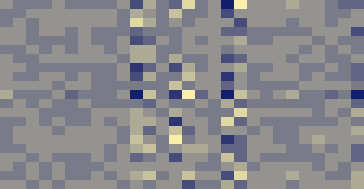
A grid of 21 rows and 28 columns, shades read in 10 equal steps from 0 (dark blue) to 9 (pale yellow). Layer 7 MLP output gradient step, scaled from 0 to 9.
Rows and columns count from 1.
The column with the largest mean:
15
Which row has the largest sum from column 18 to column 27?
13
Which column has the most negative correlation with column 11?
1
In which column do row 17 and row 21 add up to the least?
19
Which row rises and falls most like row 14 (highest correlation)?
18
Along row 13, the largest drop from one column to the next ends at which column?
20
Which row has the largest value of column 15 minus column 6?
11
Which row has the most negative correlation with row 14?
10
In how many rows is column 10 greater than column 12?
5
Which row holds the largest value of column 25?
16
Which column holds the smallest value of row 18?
14
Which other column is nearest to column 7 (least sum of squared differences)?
4
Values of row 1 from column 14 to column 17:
3 8 4 5
